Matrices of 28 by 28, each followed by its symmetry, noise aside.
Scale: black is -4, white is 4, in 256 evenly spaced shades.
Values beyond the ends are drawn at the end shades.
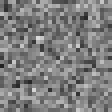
symmetric.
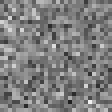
no symmetry.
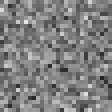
mirrored top to bottom.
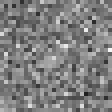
symmetric across the other diagonal.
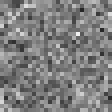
symmetric across the other diagonal.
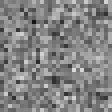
mirrored top to bottom.
